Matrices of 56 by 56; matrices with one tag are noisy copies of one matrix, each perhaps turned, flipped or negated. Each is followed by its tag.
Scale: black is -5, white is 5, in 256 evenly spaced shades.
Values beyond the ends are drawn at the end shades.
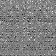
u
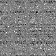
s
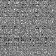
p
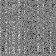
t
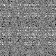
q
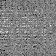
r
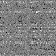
s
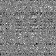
s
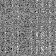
t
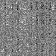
t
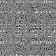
s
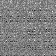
u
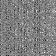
u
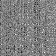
u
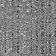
t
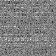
p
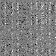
t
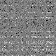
t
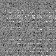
p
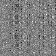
p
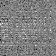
r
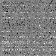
t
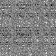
q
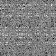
q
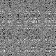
q
